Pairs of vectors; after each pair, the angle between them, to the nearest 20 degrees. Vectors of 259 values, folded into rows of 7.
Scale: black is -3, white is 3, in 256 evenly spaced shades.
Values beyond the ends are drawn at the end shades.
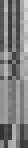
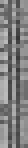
80 degrees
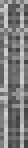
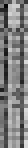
160 degrees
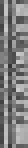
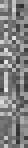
100 degrees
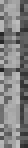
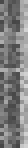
160 degrees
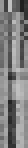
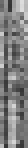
140 degrees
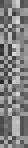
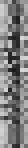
100 degrees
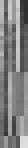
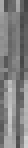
60 degrees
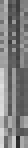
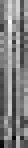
140 degrees
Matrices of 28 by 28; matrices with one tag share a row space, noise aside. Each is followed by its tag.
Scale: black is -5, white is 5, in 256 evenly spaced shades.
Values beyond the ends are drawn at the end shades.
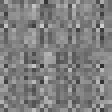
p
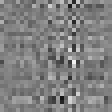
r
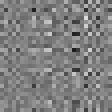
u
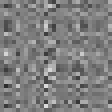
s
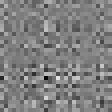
p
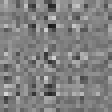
s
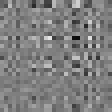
u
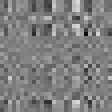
u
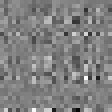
u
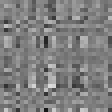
s
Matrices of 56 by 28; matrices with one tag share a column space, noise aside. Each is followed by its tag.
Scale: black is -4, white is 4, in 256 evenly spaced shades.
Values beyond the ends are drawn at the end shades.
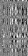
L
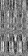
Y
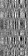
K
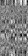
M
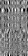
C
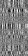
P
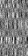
K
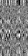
M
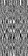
M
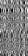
C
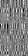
P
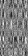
K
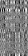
C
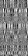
P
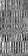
Y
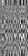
M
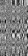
M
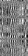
L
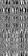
C
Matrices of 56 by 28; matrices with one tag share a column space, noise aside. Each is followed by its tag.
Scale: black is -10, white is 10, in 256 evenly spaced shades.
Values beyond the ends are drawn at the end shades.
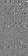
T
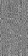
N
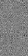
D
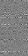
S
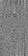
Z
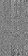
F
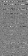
T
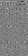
T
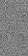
D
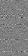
S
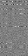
T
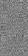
D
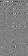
T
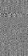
Z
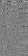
T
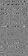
T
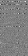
T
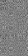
D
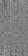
F
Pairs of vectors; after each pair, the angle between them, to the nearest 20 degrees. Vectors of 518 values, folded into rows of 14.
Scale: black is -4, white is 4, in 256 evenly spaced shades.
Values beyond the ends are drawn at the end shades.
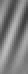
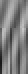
140 degrees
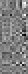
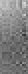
60 degrees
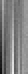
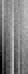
40 degrees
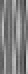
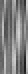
20 degrees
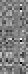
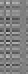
80 degrees
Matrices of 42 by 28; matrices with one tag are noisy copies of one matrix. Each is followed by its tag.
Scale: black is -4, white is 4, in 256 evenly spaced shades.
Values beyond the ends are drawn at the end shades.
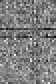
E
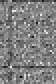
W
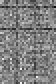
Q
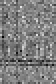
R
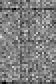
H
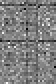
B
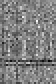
R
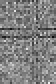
E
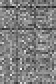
Q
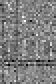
R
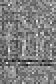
R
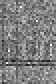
R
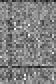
W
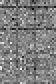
Q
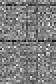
B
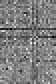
E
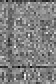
W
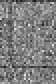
W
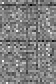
B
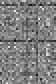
B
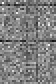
B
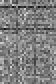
Q
